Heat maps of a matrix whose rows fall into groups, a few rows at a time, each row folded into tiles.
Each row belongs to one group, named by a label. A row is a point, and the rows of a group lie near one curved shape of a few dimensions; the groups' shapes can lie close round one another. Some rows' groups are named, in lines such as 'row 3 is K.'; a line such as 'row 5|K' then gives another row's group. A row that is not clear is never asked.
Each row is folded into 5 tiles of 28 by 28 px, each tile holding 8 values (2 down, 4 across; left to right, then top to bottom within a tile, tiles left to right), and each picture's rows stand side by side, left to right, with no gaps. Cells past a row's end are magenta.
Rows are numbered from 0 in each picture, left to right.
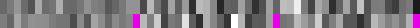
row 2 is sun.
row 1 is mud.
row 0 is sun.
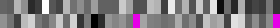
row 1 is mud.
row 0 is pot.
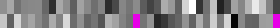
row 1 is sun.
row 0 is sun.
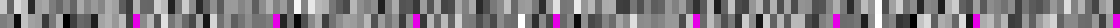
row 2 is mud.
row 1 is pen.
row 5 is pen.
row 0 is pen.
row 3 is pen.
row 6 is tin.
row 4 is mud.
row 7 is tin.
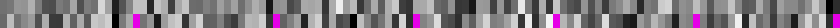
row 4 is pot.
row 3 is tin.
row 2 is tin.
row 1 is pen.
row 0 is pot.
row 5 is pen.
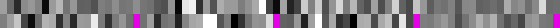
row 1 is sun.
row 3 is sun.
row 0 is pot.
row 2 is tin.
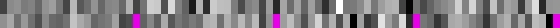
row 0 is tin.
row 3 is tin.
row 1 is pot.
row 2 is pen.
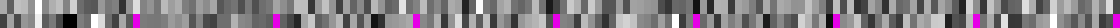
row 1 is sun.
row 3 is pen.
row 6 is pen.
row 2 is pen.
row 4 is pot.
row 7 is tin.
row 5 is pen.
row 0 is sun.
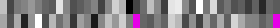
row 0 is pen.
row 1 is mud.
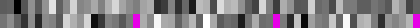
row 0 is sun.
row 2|pen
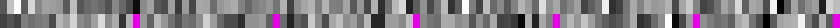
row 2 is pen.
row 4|pot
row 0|mud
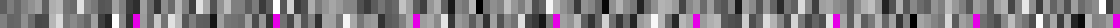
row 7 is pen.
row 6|tin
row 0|pot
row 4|pot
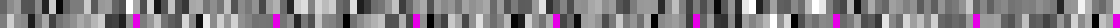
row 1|pen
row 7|pot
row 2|sun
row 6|pen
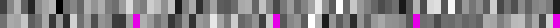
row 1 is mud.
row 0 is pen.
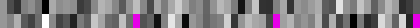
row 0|pot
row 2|pen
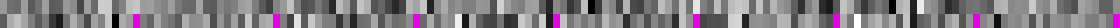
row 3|pen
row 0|pot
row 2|sun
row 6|sun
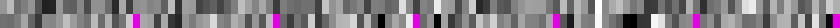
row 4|sun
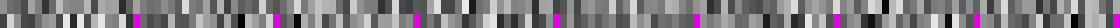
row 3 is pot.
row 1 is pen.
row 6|pot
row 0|pen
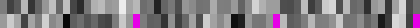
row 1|sun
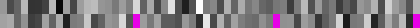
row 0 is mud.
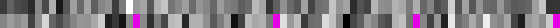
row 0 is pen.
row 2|pot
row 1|pen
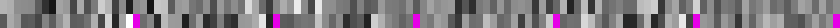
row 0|tin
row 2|sun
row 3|tin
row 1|pen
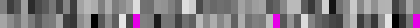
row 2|pot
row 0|mud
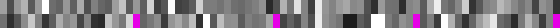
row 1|pen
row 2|sun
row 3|pot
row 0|pen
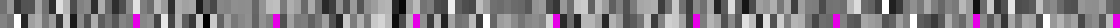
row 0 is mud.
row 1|pen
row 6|pot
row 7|pen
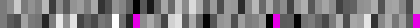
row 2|mud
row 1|tin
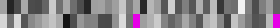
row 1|mud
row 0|pot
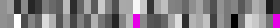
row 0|mud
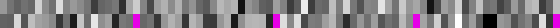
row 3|tin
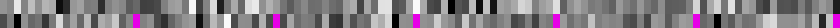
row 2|pot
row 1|sun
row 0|mud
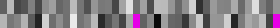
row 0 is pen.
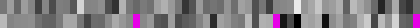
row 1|tin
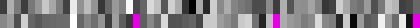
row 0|tin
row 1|pot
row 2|pen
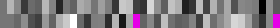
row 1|pot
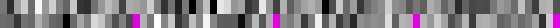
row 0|sun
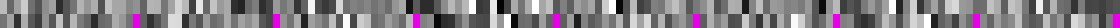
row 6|sun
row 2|pen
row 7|mud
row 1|mud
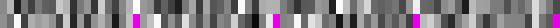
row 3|pot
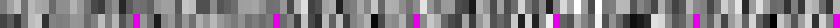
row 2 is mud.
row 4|sun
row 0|mud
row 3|tin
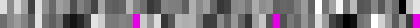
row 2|sun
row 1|pot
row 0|sun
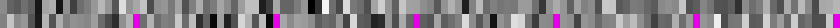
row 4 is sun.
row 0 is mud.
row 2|pot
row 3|pot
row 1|pen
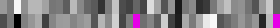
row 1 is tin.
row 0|mud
